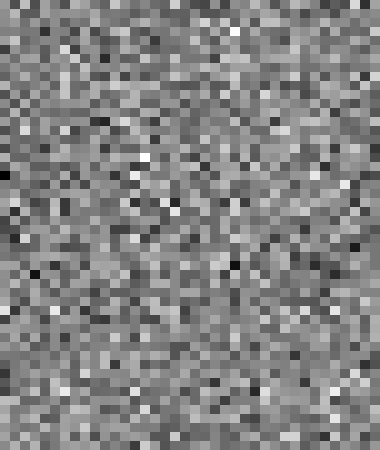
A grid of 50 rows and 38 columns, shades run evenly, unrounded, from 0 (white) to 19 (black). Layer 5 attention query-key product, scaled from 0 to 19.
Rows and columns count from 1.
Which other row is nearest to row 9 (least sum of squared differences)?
36
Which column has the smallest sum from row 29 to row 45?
27
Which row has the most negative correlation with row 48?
21
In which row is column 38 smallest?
9
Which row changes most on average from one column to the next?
23
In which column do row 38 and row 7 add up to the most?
11
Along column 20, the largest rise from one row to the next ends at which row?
20
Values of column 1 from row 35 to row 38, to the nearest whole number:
2 14 7 10
